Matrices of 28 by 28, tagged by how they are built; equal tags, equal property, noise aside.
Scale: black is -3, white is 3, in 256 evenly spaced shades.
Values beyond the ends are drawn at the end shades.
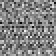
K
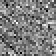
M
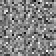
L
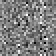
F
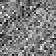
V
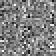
F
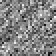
V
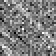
M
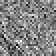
M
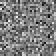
L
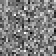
L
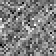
V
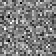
L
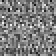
K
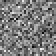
V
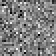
F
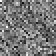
M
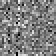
F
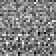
K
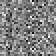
L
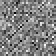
V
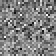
K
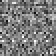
K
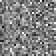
L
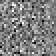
F
